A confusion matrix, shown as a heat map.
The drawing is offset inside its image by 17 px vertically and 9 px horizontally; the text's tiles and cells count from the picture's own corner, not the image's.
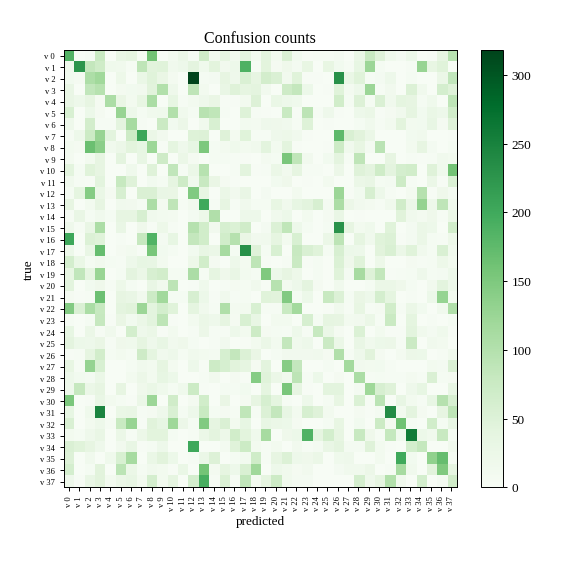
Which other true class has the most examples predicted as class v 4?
v 7
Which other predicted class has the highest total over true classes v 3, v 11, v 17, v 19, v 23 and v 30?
v 8
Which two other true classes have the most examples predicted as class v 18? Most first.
v 28, v 36
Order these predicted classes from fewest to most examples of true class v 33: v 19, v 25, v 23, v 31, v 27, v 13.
v 27, v 13, v 25, v 31, v 19, v 23
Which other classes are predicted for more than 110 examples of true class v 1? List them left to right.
v 17, v 29, v 34
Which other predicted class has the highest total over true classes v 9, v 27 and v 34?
v 21
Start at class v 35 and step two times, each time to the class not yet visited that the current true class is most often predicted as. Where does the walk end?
v 13
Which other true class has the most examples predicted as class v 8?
v 16
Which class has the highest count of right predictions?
v 33
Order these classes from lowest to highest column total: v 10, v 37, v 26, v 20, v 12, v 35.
v 35, v 20, v 10, v 37, v 12, v 26
